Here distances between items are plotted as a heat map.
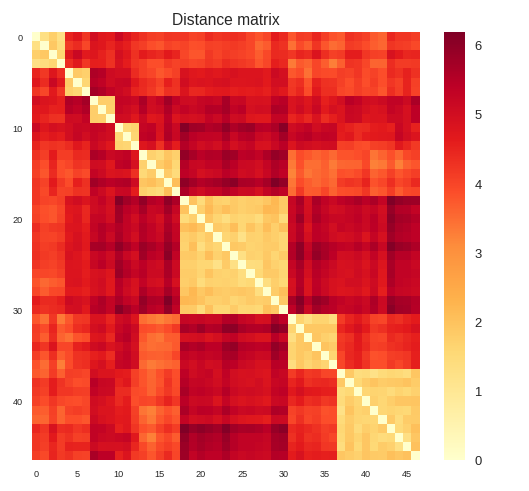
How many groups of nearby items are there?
8
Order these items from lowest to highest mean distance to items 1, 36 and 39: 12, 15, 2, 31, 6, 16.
31, 2, 15, 16, 6, 12
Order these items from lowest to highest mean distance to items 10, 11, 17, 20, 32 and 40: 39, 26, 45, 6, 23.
39, 45, 6, 26, 23
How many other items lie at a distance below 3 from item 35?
5
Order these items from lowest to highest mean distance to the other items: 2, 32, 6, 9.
2, 6, 32, 9
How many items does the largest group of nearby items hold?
13
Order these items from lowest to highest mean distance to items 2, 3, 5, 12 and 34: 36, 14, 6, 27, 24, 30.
36, 6, 14, 27, 24, 30
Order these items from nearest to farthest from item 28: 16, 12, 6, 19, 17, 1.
19, 1, 6, 12, 17, 16
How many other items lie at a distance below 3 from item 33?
5
